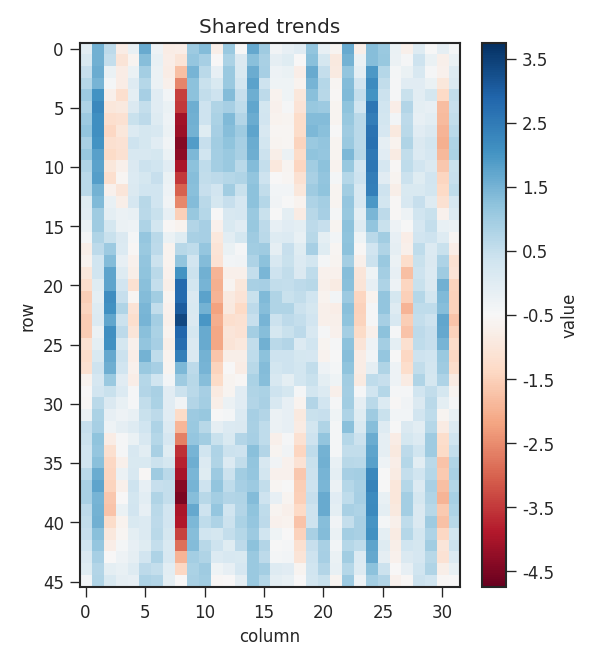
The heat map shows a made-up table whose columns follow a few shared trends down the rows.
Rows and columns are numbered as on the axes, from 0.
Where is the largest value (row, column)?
23, 8
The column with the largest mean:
24
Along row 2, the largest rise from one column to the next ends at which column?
9
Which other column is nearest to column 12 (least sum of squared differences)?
0
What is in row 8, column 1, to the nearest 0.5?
2
